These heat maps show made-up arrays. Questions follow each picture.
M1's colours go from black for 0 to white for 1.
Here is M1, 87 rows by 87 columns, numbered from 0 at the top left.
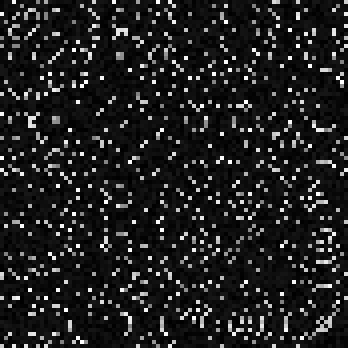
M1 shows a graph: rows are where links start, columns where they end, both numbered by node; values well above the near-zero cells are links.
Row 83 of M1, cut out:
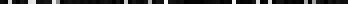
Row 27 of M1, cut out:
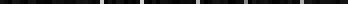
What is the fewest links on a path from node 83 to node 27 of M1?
5
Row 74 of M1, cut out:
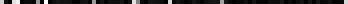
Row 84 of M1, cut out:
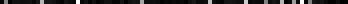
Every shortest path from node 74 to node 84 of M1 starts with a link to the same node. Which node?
node 3
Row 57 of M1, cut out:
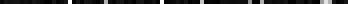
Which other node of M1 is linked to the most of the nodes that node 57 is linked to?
node 32
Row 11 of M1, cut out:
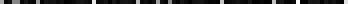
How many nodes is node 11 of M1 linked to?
12
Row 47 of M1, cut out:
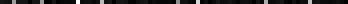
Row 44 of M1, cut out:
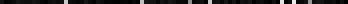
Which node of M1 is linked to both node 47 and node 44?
node 77
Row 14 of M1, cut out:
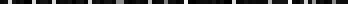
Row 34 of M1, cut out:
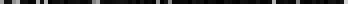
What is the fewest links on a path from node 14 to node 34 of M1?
6
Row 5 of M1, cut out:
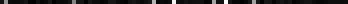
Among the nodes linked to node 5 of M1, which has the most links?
node 18
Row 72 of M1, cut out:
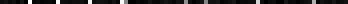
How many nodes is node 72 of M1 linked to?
9
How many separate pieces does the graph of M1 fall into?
2
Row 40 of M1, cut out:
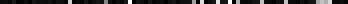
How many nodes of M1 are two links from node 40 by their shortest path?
3
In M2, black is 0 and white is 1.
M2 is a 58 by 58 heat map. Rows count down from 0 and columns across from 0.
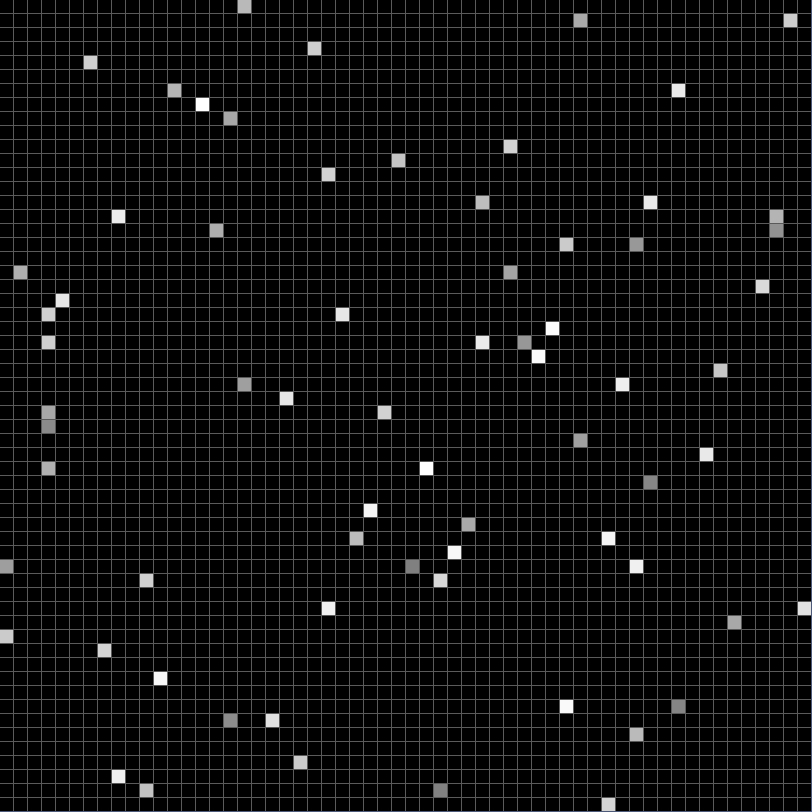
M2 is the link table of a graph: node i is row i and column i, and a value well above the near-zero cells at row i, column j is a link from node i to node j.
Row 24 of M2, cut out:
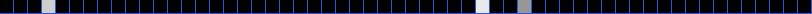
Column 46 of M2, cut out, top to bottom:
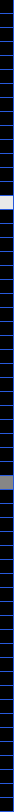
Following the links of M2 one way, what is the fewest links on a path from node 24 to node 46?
2
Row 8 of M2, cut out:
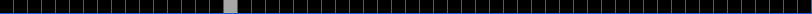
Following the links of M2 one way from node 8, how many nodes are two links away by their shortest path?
2
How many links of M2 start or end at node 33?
3
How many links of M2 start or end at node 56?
3
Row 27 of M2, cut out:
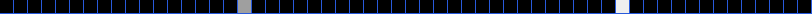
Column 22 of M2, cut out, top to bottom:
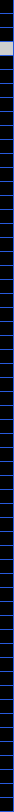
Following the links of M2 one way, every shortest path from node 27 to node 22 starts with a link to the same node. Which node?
node 17
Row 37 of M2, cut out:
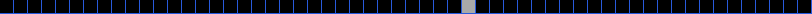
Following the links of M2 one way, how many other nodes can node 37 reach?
9
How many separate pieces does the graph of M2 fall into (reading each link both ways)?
12
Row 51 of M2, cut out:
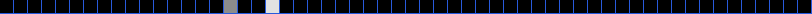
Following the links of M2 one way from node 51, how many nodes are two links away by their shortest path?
4
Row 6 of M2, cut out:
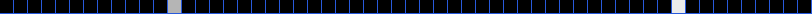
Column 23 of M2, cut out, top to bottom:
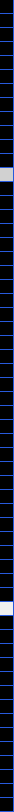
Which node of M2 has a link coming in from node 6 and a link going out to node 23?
node 12
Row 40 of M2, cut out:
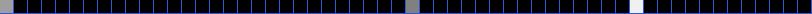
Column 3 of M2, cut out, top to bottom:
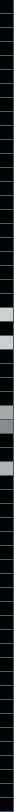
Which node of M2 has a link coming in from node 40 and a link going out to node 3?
node 29
